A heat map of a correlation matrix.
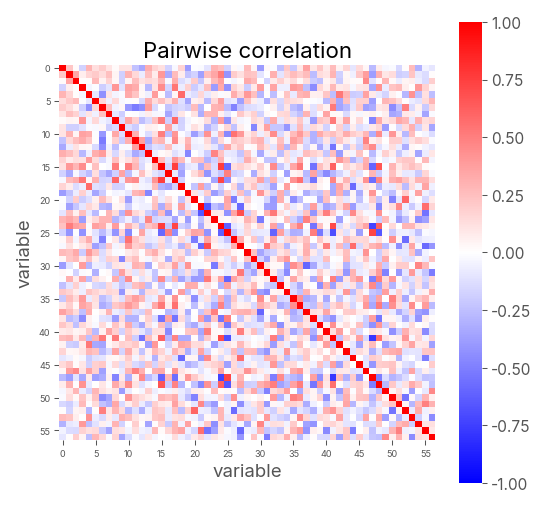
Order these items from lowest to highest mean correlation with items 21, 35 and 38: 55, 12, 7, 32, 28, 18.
7, 32, 28, 12, 18, 55
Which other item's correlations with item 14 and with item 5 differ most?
42
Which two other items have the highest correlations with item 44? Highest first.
27, 22
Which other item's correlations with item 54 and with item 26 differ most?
52
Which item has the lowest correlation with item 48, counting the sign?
25
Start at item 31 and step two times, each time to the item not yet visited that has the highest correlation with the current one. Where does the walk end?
22
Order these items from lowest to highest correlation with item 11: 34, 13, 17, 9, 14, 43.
13, 9, 34, 43, 14, 17
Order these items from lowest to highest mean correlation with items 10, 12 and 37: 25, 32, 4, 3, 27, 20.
20, 25, 3, 32, 4, 27
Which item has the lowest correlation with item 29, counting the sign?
9
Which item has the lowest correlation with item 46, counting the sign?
6
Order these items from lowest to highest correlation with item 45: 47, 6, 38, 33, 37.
47, 33, 38, 37, 6
